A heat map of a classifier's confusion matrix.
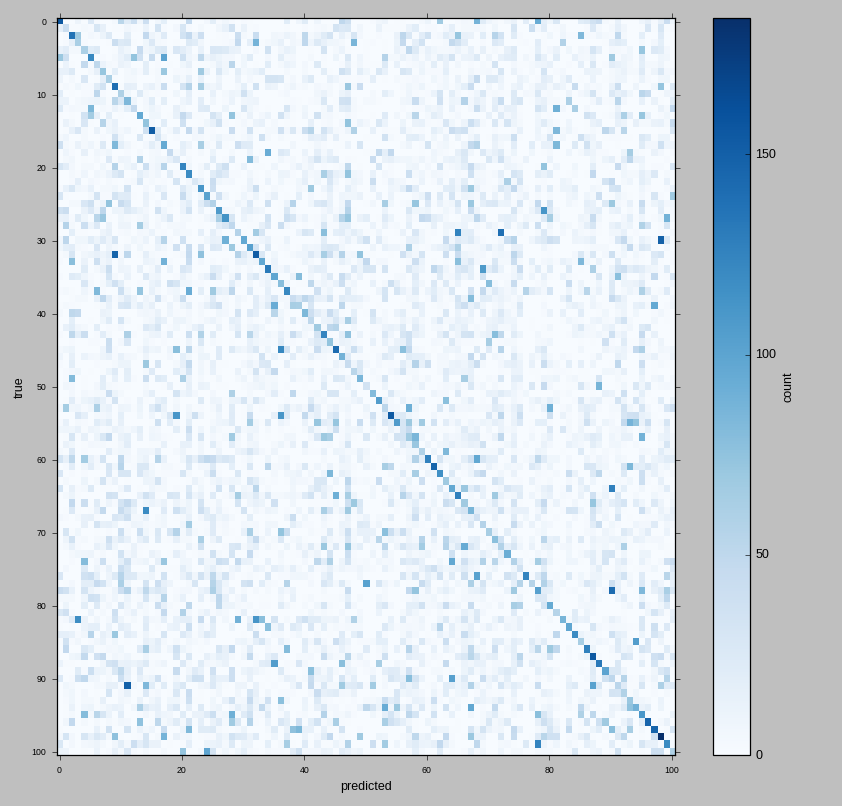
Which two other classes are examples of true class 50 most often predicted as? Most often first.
88, 79
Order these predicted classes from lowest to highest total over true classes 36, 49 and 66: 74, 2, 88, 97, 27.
27, 97, 88, 74, 2
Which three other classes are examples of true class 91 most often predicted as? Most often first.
11, 87, 14
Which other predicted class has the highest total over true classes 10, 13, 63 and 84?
95
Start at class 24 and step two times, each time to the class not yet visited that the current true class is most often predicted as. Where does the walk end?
20
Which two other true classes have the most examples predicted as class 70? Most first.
36, 44
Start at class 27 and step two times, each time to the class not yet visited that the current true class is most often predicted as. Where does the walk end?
78
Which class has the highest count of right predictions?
98
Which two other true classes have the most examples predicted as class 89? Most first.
96, 15
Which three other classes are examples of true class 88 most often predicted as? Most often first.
35, 46, 52
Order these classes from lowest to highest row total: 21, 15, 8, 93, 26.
8, 93, 21, 26, 15
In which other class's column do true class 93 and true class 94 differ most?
67
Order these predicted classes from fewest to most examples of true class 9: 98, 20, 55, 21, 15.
55, 15, 20, 21, 98
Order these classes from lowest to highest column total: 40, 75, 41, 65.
40, 75, 41, 65
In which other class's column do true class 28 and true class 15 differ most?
81
